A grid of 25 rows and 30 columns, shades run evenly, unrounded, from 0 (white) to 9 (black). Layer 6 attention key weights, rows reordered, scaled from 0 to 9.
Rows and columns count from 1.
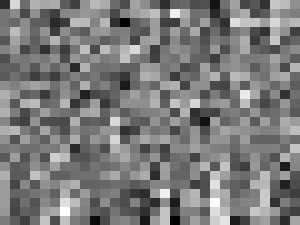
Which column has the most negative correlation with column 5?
25
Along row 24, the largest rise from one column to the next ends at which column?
18
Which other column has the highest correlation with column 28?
24
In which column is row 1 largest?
22
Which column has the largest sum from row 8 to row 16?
13
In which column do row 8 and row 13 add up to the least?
9
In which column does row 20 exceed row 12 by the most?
16
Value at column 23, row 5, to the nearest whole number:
5
